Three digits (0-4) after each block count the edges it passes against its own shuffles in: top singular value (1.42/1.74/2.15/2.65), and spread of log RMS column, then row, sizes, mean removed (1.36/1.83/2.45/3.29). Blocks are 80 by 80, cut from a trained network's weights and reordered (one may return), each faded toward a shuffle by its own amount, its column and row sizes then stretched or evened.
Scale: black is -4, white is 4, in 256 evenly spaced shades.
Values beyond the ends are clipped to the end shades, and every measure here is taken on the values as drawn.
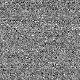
0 1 2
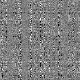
1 4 1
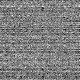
3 2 1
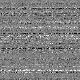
3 0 4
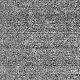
2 2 0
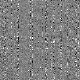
0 4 1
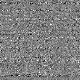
0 1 3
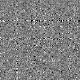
1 2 3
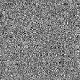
2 0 2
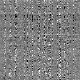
1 4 0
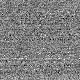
1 0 2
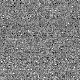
0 1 2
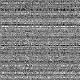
4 3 3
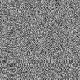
3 0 1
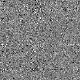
0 2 2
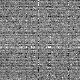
3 3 1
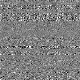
1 0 4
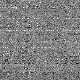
1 1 3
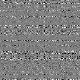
3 1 4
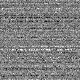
3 0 3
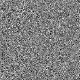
1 2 1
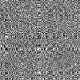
4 2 3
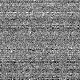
3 2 2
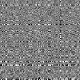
4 2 4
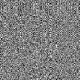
3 3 0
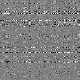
3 1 4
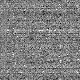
2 2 1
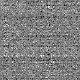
2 3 1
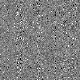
2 3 1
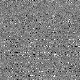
0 1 3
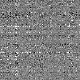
1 3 3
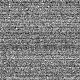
3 0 1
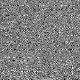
0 1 3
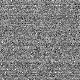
1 1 1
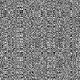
4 3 2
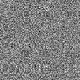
3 1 0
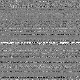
3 0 4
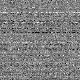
2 0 3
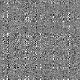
2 3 3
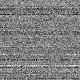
3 0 3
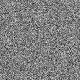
1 0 0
